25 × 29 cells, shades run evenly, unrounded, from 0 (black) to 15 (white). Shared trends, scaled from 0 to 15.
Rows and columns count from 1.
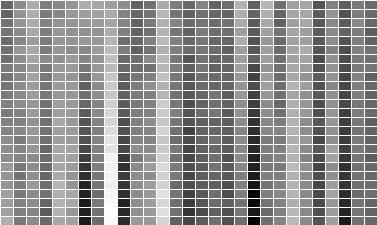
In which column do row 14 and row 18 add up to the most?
9
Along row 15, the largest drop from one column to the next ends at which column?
10
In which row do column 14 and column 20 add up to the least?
25
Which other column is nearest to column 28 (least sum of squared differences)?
14
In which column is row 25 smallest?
20
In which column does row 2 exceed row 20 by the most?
7
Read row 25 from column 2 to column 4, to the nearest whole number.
7 8 6
